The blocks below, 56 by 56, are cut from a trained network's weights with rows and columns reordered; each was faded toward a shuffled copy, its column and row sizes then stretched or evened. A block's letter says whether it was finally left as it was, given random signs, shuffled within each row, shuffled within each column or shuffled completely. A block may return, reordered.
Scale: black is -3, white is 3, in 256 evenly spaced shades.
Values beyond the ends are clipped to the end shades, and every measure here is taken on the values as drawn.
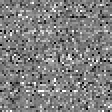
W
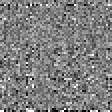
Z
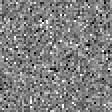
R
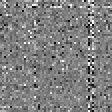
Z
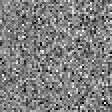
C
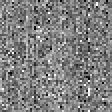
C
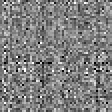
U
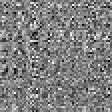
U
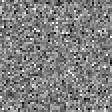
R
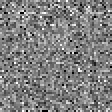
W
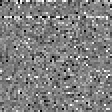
W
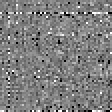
Z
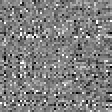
U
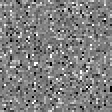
C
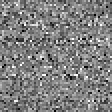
W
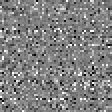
Z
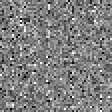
C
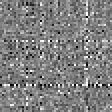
U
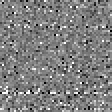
W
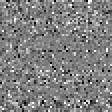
W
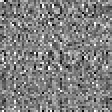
U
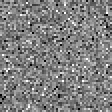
R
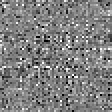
U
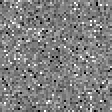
R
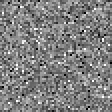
R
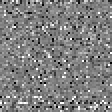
W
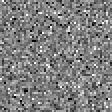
R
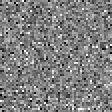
R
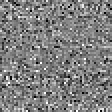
W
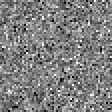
R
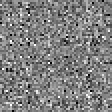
Z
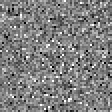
R
